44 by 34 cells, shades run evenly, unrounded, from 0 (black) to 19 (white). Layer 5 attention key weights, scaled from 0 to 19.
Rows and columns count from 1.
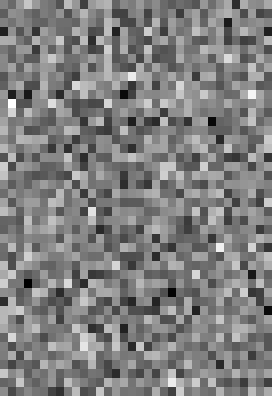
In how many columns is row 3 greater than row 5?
18
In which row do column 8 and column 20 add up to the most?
22
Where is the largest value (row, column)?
12, 2
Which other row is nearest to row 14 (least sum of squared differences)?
27
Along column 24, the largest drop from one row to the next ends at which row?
14
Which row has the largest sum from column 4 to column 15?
39
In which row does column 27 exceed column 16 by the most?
11
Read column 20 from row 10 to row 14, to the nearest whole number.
5 10 8 11 3
